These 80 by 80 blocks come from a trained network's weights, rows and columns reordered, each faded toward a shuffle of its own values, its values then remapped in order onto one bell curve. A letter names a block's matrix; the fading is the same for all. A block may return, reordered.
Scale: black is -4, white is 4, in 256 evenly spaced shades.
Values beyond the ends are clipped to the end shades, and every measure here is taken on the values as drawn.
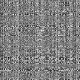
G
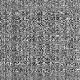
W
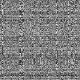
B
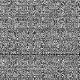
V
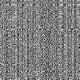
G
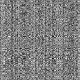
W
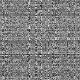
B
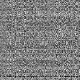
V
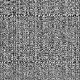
W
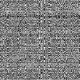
B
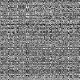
B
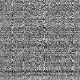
B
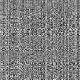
G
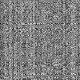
W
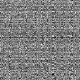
B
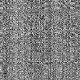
W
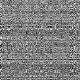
B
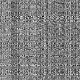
G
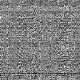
V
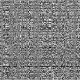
V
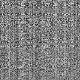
W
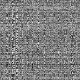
B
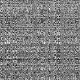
B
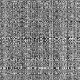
G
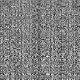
W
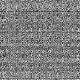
B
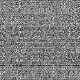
V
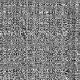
W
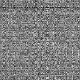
V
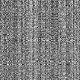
G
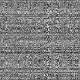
B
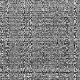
B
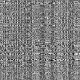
G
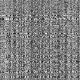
G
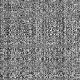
W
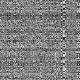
B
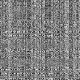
G
